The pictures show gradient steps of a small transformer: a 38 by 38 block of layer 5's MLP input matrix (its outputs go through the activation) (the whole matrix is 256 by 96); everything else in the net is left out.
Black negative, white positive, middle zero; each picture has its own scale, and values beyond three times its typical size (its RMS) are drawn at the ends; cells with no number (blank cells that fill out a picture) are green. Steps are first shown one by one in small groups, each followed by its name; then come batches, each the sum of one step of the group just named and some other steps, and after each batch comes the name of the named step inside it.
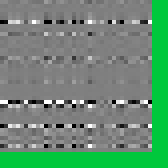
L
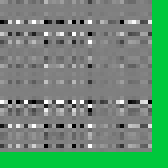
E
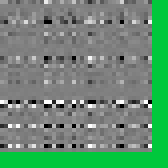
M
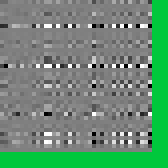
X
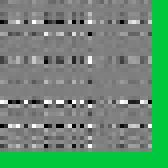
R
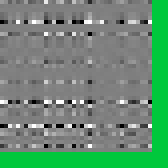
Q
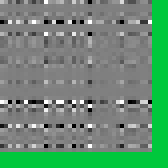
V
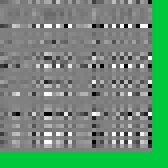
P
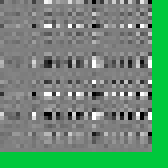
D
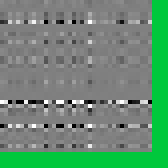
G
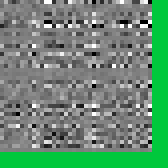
X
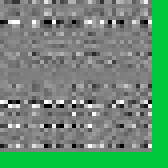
L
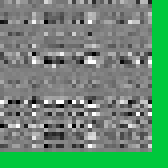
R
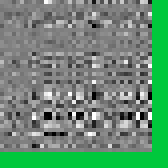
D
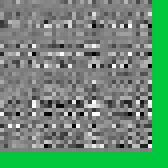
X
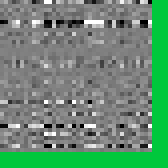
Q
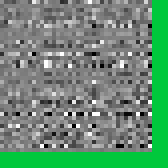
P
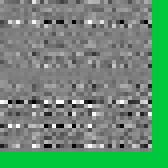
G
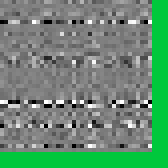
L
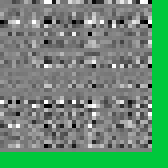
E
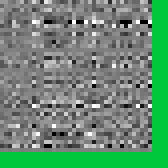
P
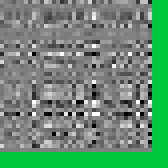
P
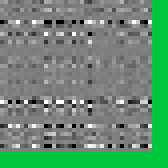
E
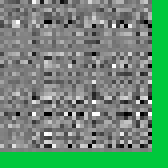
P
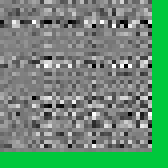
X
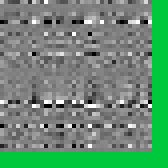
Q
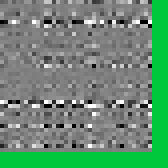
L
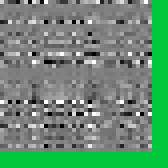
V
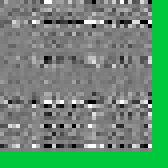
M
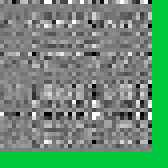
D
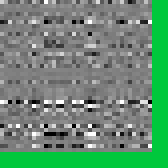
V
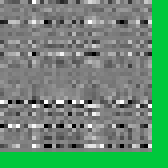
G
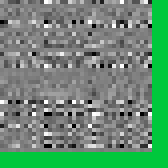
V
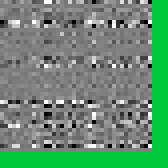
L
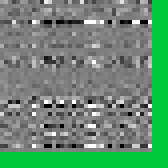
M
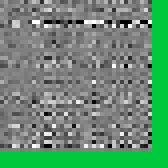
P
